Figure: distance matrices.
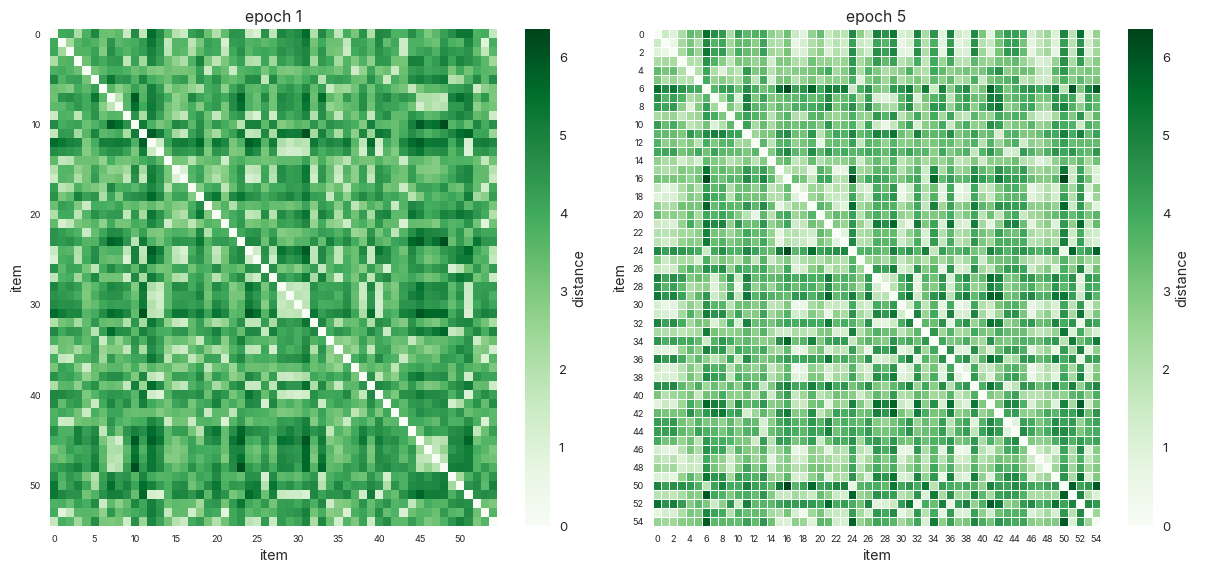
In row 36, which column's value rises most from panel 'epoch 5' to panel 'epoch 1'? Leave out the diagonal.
28
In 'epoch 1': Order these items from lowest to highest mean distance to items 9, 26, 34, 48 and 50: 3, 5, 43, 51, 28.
5, 43, 3, 28, 51
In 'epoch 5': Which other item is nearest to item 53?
18
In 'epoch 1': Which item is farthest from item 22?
45
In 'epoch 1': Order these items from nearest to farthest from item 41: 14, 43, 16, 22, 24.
14, 43, 22, 16, 24
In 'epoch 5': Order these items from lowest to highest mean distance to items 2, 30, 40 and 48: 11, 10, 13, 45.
45, 10, 11, 13
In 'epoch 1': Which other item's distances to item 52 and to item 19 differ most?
44
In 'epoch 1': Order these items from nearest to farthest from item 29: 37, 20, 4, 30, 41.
30, 4, 37, 41, 20
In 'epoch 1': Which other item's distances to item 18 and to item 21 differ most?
43
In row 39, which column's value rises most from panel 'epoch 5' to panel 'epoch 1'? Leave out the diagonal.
13
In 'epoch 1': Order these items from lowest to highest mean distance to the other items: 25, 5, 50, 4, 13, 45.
4, 25, 13, 5, 45, 50
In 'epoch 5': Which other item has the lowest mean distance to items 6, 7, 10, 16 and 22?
28
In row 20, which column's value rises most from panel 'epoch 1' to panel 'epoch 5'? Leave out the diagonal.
24
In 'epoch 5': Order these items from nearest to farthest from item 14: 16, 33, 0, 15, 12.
12, 33, 0, 15, 16
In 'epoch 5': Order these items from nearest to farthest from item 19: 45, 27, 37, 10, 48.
37, 48, 10, 27, 45
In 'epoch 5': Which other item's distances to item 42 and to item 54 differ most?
16
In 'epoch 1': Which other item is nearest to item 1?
53
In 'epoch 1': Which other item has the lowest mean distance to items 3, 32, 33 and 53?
21
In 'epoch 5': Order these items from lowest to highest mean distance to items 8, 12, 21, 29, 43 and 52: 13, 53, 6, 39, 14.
14, 39, 13, 53, 6
